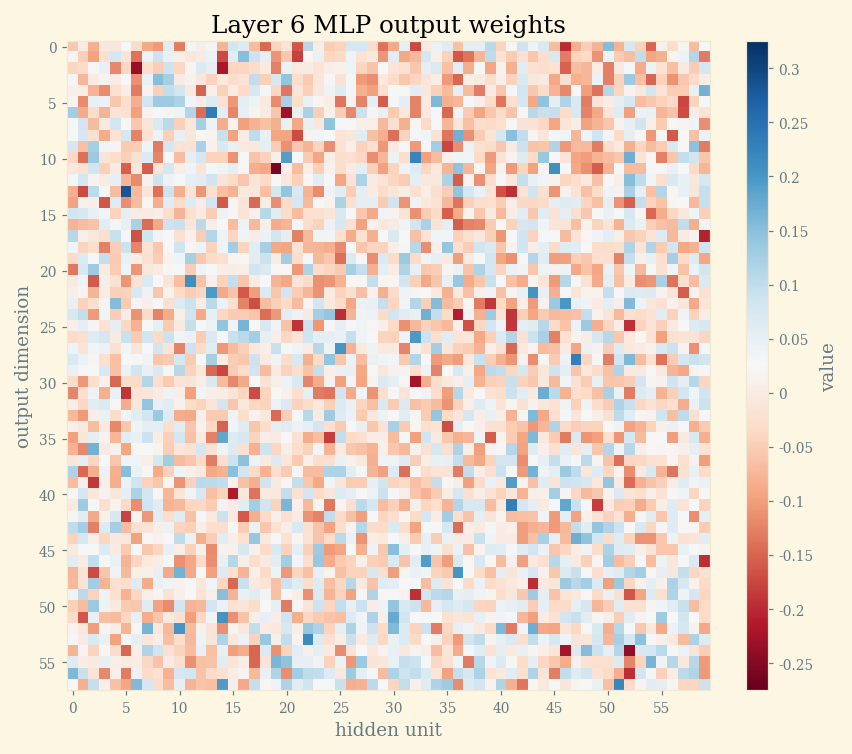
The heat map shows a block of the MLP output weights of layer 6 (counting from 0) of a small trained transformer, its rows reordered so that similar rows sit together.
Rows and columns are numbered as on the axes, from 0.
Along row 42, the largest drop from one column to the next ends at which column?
5
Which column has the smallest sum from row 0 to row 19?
6
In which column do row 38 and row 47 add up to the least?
2
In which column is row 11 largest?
45
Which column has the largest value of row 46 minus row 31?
23
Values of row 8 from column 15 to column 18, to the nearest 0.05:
-0.1 0 0.1 0.05
